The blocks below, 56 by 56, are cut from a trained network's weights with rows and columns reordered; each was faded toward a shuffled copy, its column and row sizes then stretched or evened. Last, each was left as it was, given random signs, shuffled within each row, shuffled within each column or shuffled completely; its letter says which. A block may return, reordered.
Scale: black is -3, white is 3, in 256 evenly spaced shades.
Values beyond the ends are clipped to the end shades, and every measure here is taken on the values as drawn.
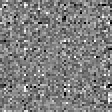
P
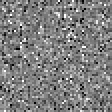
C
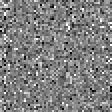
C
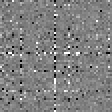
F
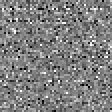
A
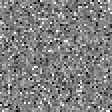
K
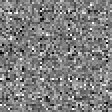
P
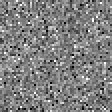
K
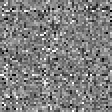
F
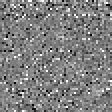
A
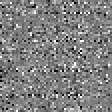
P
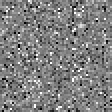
C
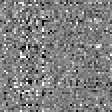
F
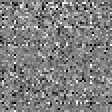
P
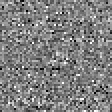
A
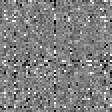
P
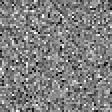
C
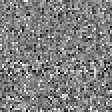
A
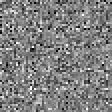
P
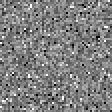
K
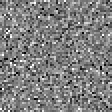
K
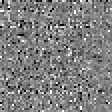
P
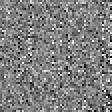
C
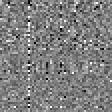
F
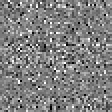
F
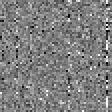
C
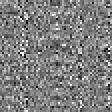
F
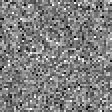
K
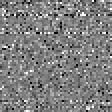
A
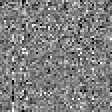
P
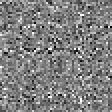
F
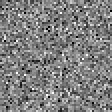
K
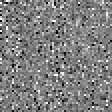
C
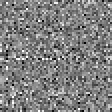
P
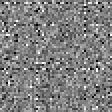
P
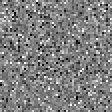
K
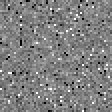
K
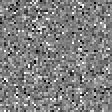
C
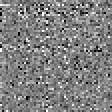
P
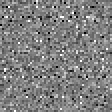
A
